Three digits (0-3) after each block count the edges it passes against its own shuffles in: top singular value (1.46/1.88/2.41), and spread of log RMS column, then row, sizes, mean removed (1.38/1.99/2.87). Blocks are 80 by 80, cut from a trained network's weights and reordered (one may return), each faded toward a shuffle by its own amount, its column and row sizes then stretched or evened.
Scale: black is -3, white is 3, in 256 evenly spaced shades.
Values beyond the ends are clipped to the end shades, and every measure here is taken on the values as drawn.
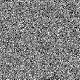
1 0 1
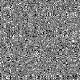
2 1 1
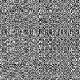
3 2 1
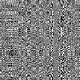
3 3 1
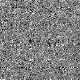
1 1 2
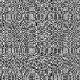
3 2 0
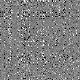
1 3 2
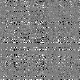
1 2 3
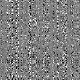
2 3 1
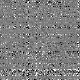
1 2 3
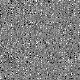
0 2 2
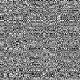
3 0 2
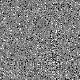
1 1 0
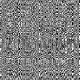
3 3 1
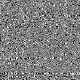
1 1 2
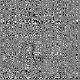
1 3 3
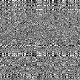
3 0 3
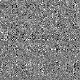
1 2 2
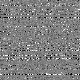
2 0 3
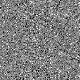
1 1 0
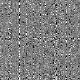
1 3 1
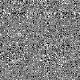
1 2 2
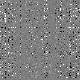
0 3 2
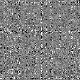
1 3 2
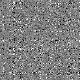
0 2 2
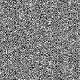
2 1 0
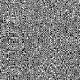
2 2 0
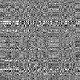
3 1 3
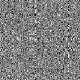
2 2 1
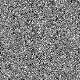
0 1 0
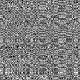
3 0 2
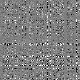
2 3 3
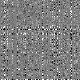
2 3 2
